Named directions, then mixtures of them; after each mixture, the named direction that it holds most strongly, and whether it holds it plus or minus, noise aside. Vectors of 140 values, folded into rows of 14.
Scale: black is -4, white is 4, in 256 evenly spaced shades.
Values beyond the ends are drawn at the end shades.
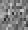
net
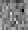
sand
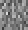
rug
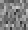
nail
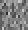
rug, minus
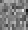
nail, minus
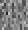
rug, minus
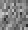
net, plus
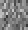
rug, plus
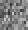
net, minus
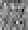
sand, plus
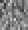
rug, minus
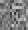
nail, plus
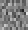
rug, minus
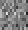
rug, plus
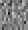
rug, plus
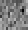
sand, plus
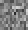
nail, plus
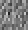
rug, plus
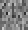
rug, minus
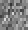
net, minus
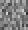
rug, plus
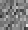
net, minus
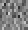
rug, minus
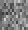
net, minus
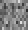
nail, minus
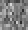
sand, plus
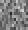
sand, minus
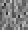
rug, minus
